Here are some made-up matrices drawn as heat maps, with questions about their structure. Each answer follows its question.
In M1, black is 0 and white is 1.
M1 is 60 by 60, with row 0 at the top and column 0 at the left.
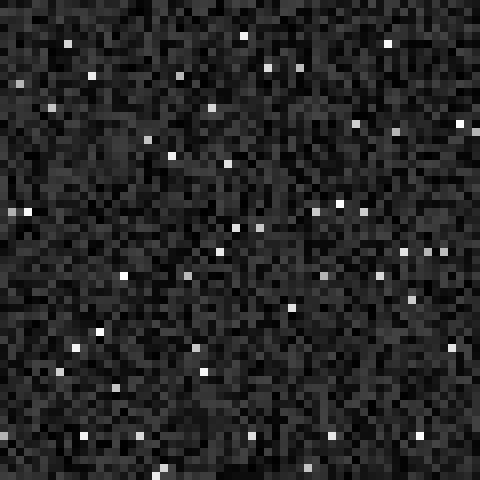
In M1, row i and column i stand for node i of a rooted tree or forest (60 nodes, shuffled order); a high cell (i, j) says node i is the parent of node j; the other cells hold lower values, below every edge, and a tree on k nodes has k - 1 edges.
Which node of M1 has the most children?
54
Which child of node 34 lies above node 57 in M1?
15
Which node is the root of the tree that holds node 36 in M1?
58
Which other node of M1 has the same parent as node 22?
11
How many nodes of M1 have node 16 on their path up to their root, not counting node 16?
4
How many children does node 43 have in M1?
3
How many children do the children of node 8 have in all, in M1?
1
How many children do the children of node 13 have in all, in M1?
4
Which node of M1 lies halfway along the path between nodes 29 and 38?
20
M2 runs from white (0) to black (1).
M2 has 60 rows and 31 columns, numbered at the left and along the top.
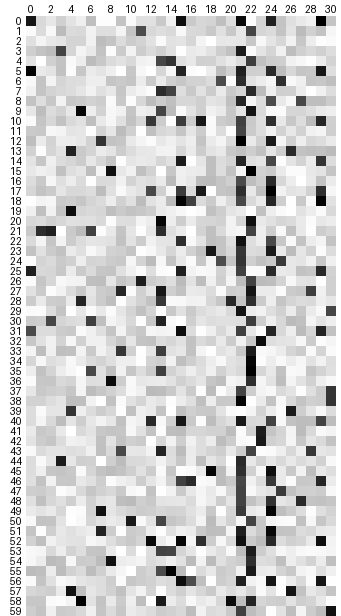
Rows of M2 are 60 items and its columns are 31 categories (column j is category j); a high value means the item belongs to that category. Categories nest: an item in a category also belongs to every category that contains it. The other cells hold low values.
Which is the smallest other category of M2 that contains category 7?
24
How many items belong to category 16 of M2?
3
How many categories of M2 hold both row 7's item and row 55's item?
3
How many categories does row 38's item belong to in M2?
2
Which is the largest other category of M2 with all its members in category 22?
13
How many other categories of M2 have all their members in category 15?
5
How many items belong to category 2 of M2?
2
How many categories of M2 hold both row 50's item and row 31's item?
0
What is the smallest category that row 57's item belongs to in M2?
26
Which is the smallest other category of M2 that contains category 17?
12
